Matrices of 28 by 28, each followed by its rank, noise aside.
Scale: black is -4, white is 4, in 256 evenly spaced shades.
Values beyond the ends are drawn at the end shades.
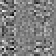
four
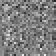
six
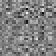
three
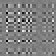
one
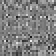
four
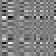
one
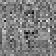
six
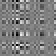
one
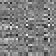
three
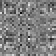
four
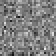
six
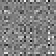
four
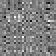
three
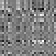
two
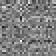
four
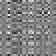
two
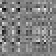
two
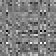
three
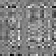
four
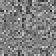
six
